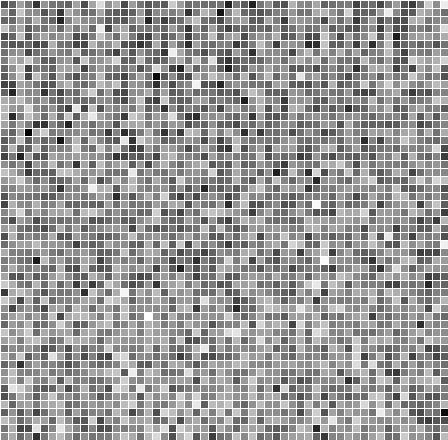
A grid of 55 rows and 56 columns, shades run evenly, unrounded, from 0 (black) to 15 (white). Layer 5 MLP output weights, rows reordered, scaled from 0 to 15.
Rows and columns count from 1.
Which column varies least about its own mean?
34
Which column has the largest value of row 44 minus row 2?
28
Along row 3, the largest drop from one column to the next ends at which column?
19
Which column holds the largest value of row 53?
42
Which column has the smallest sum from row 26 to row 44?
54
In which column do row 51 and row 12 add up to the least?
2
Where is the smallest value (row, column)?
17, 4
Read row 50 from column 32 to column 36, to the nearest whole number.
11 8 10 10 6
